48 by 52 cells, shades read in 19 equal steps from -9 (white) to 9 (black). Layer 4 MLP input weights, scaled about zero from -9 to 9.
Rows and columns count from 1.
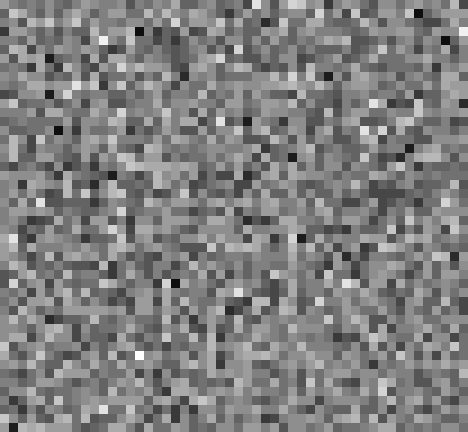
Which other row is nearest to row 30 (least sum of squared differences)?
6
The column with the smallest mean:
33
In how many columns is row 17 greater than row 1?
20
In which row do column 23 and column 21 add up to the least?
22
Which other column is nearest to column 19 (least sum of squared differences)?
40
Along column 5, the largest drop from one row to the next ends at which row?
23
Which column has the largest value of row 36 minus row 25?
7
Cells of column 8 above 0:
18
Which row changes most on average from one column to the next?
32
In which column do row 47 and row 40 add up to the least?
16
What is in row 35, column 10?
-2
